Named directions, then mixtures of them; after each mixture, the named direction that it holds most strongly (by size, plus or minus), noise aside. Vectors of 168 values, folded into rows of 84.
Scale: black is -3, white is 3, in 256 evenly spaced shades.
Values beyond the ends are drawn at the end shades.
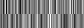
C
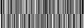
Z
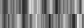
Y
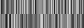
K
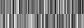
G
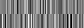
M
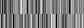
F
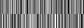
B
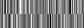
C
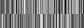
K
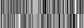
Z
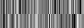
C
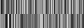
K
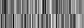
F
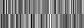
C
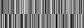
K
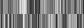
Y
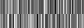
G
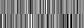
M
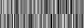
F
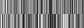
C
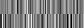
M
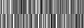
F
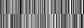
B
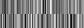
M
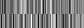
F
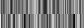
Z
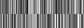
B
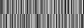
B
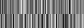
F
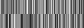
K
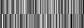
K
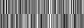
C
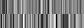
F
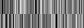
F
